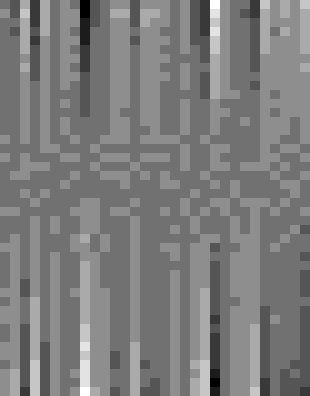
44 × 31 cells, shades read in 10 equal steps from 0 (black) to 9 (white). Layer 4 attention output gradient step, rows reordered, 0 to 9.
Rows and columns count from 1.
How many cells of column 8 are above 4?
14
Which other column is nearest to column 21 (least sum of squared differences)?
4
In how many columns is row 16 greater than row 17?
13
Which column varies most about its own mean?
9
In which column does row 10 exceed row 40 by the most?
22
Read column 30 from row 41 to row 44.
3 4 3 3
